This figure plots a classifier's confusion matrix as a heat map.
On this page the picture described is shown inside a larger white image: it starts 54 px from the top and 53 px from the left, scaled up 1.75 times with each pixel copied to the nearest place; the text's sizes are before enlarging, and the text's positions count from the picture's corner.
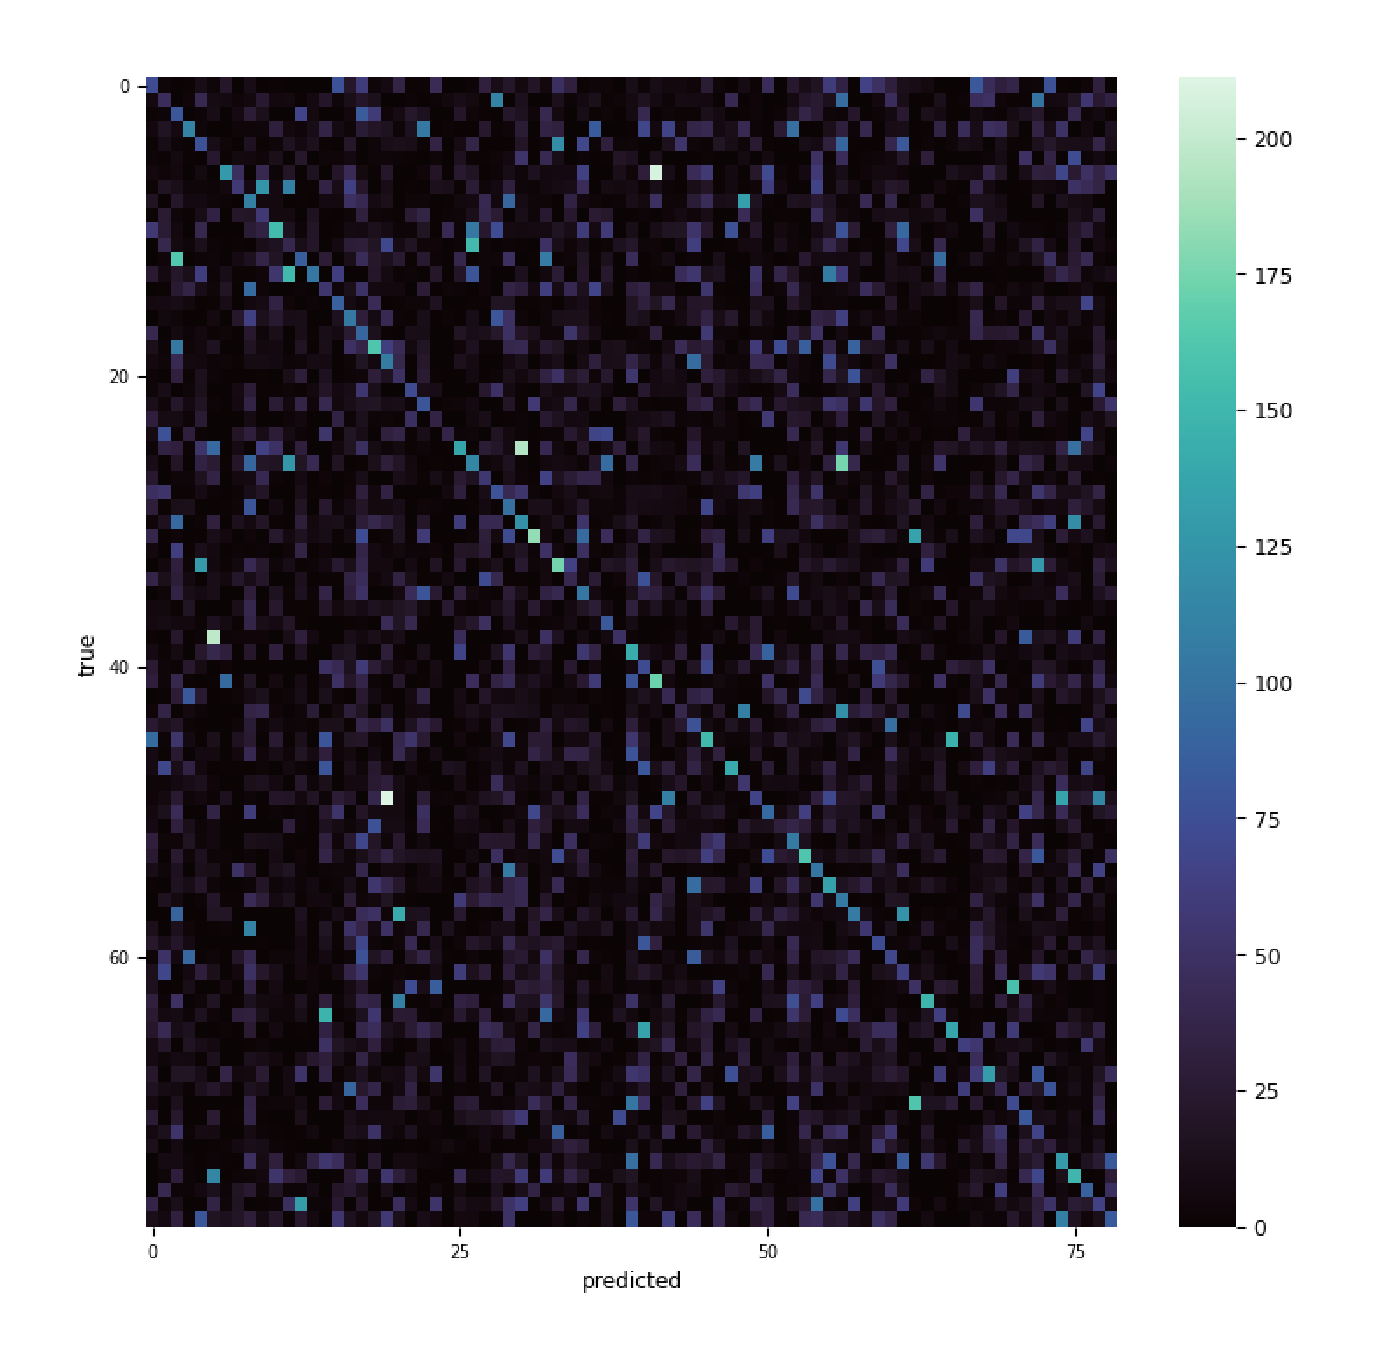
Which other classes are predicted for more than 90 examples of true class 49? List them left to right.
19, 42, 74, 77
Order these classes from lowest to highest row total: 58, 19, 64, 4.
58, 19, 4, 64
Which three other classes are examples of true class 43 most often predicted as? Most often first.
56, 48, 66
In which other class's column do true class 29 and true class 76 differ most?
45
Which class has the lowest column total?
24
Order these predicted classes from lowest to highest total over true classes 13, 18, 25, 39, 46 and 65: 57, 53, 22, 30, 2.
22, 53, 57, 2, 30
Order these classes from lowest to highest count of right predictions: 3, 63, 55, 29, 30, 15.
15, 29, 3, 30, 55, 63
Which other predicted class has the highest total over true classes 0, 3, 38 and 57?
5
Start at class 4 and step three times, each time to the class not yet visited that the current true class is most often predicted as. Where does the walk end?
50
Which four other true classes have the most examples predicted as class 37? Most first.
26, 24, 10, 31
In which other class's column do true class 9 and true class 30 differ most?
75
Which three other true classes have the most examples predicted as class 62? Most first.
70, 31, 29
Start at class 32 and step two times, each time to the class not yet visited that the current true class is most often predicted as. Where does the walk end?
17
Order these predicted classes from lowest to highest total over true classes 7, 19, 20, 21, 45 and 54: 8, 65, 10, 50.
10, 8, 50, 65
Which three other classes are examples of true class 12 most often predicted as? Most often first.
2, 32, 64
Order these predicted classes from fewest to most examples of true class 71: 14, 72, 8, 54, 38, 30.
14, 72, 54, 8, 30, 38
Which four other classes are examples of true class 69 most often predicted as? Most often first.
16, 73, 66, 54
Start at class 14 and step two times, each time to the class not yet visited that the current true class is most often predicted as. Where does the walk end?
48
